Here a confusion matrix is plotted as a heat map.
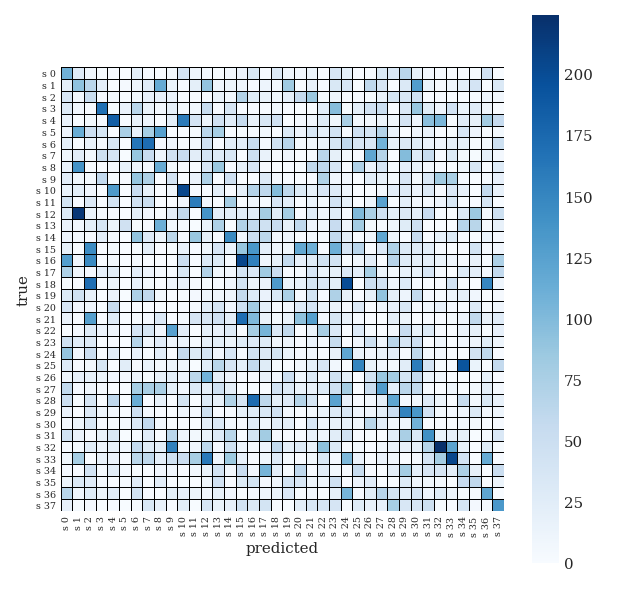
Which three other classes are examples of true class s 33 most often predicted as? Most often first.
s 12, s 36, s 24
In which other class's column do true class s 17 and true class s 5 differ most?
s 8
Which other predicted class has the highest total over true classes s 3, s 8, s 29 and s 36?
s 30
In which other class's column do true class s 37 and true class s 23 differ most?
s 6
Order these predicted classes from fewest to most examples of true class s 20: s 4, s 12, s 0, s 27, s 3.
s 3, s 27, s 12, s 0, s 4
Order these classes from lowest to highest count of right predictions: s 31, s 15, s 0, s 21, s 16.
s 15, s 0, s 21, s 31, s 16
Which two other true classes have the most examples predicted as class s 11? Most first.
s 14, s 33
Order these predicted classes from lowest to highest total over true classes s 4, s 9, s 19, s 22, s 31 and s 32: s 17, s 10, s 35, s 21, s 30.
s 35, s 21, s 30, s 10, s 17
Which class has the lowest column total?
s 5
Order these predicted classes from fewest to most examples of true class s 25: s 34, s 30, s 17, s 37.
s 17, s 37, s 30, s 34
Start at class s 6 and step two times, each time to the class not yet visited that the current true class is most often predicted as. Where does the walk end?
s 26
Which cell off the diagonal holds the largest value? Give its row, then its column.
s 12, s 1
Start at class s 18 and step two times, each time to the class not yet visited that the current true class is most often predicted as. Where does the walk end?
s 0
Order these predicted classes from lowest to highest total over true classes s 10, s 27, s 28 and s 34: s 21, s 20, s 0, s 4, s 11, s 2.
s 11, s 21, s 2, s 0, s 20, s 4
